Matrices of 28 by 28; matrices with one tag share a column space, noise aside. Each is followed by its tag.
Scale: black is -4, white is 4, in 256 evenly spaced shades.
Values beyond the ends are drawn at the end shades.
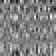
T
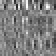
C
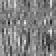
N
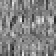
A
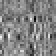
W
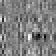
W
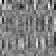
C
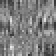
A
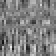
N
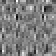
T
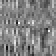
N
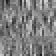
A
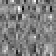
T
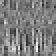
N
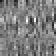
A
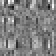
C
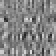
W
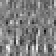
N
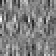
A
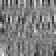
A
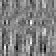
N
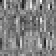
C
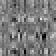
W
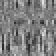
N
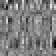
C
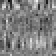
C
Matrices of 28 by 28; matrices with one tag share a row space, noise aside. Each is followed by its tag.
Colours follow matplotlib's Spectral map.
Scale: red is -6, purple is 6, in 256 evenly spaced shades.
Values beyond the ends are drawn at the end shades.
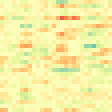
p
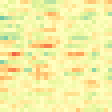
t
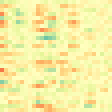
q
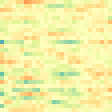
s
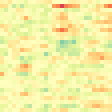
p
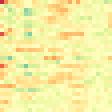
s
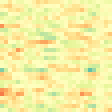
t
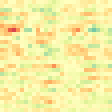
t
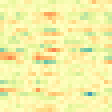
t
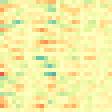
q
